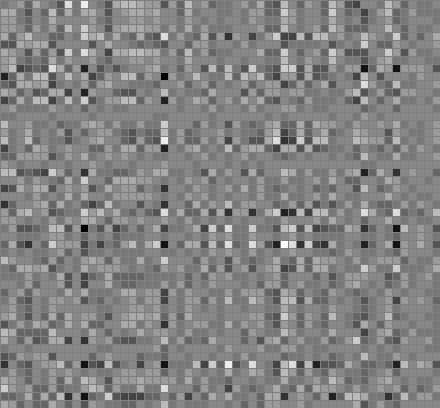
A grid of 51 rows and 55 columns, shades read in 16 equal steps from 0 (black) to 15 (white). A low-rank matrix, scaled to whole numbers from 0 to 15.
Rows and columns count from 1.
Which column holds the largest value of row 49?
21
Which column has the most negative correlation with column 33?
45
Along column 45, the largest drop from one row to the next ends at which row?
13
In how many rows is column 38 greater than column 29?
17
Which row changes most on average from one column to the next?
31
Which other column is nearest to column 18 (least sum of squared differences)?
12
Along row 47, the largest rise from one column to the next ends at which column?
36
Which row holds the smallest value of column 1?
10
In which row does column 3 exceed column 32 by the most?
27
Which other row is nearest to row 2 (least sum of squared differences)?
40
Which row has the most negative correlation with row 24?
51
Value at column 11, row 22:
3
